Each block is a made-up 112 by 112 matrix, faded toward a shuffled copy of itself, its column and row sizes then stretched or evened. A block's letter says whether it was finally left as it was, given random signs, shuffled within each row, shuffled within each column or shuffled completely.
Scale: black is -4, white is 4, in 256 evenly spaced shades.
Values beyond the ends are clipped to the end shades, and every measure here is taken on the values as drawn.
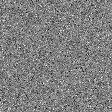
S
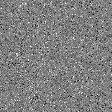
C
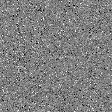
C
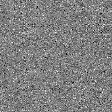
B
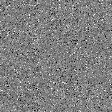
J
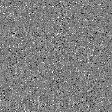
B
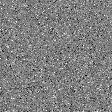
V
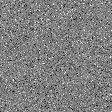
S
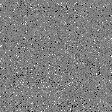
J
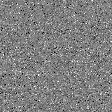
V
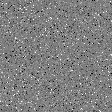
S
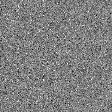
C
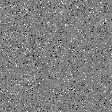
J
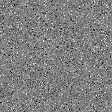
C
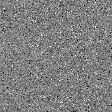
C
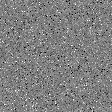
S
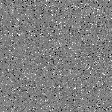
B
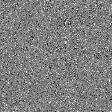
C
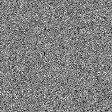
J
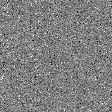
C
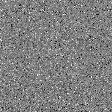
V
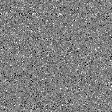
B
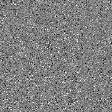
B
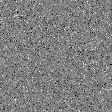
S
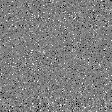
B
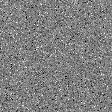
C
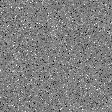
S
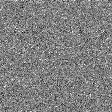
V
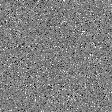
V
